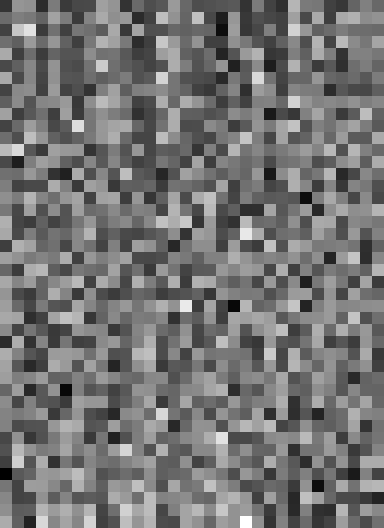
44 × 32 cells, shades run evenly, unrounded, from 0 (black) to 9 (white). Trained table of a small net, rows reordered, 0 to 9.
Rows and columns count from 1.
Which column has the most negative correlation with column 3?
13
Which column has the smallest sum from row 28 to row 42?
25
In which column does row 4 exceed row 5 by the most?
29
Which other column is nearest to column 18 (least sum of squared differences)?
7
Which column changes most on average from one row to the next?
14
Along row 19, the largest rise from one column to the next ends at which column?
21
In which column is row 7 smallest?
19
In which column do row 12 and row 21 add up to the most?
3
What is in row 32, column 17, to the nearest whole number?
5
